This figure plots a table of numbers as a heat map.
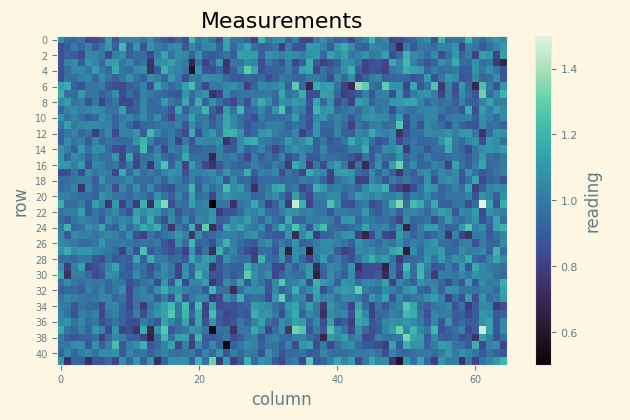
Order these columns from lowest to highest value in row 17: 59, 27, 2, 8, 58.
8, 58, 2, 59, 27
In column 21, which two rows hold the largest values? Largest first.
24, 9
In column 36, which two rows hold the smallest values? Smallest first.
27, 6
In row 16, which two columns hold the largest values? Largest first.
49, 15
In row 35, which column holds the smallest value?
38
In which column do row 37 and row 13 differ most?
61
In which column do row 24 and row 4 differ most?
19
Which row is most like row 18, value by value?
5
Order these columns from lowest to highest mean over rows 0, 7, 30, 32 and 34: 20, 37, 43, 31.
37, 31, 43, 20
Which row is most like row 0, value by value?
28
